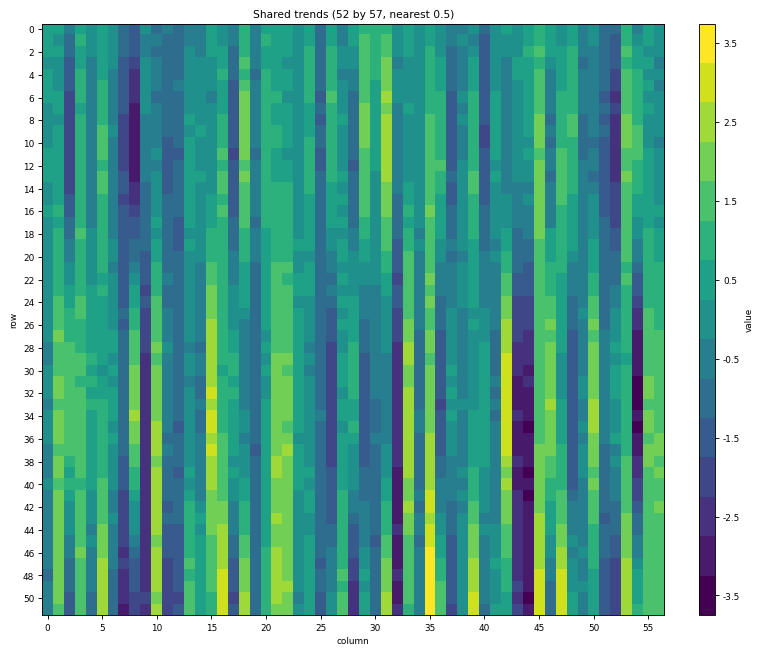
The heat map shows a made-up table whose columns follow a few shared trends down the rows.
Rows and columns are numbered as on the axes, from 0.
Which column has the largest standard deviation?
8
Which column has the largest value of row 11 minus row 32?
54
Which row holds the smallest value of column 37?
51
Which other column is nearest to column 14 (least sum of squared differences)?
41
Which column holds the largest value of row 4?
31
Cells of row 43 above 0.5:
22
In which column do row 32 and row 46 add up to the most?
35
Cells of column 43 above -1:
18
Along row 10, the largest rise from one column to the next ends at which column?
53
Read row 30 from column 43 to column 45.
-2.5 -3 1.5
